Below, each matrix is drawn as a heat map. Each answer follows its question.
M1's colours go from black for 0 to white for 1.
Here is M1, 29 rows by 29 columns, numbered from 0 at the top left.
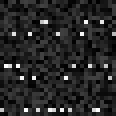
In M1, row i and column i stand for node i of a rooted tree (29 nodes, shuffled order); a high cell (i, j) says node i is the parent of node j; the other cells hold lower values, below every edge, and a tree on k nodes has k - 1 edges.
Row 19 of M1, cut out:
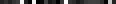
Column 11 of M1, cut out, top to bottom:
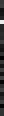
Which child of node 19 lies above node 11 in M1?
5
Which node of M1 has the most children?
27
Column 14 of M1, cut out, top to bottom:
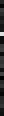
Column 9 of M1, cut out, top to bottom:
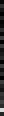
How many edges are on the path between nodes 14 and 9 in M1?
4
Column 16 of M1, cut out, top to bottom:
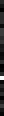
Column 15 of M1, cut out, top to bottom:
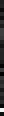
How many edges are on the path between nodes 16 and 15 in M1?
3
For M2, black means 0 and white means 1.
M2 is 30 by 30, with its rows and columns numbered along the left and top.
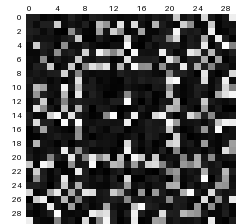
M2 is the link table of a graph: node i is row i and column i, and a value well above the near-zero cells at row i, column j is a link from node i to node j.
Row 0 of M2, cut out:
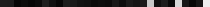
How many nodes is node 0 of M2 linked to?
3
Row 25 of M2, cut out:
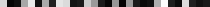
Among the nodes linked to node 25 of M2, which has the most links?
node 26
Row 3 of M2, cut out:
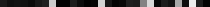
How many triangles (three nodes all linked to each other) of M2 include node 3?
0
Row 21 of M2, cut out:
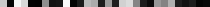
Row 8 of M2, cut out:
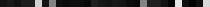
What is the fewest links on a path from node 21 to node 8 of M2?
3
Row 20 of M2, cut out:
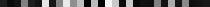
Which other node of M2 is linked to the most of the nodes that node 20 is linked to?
node 7
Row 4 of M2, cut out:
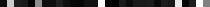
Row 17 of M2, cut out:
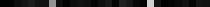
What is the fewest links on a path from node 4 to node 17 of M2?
4
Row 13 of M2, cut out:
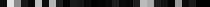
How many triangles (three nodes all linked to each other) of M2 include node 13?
1
